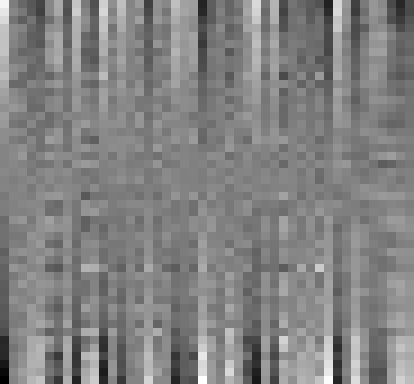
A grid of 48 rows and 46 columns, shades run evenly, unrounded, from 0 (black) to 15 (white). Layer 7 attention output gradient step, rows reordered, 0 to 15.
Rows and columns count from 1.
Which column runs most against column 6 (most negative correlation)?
10
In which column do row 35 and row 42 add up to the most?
26
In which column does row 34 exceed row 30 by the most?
36
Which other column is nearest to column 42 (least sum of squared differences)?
21
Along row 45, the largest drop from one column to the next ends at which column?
38
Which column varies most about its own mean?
1
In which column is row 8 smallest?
23
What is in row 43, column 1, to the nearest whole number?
2
